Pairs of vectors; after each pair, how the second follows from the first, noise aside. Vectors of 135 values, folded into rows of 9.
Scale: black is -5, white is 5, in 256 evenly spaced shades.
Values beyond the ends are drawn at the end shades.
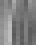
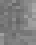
wrapped around, shrunk.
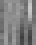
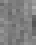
wrapped around, negated, shrunk.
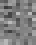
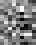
wrapped around, scaled up.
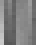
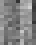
reversed, negated.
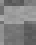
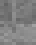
wrapped around, shrunk.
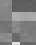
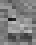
wrapped around, negated.
